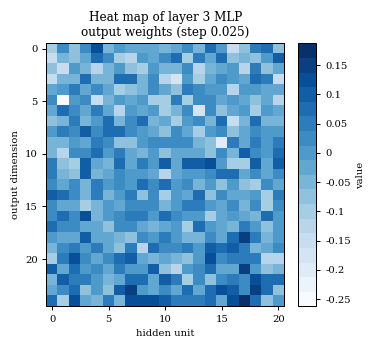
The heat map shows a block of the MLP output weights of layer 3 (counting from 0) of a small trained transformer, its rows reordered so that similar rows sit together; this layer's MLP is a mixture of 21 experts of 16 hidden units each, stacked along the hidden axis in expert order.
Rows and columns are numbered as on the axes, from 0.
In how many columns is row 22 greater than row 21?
11
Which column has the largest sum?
18
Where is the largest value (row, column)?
24, 17
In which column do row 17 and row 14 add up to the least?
19
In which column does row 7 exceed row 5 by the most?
1
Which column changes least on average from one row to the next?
5
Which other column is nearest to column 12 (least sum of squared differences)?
9
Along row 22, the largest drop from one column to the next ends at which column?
12
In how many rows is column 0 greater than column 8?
8
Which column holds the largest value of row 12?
3
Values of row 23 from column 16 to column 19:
0.1 0.025 0.15 0.075
